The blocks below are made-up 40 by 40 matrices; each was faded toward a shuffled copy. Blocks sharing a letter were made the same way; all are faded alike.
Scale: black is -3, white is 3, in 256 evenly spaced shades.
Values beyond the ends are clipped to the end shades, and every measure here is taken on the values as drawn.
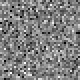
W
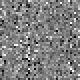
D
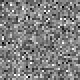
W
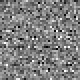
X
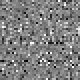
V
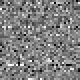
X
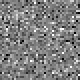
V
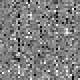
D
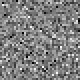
W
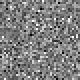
W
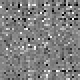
V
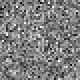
W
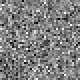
W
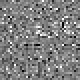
V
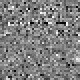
X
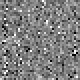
D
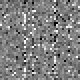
D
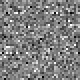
X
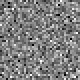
W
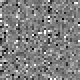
D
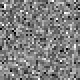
W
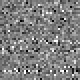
X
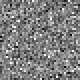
W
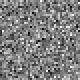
W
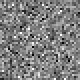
W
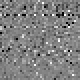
V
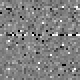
V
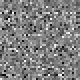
X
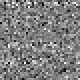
X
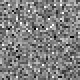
W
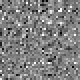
V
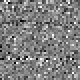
X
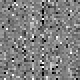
D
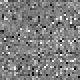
V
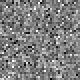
W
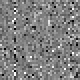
D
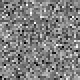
W
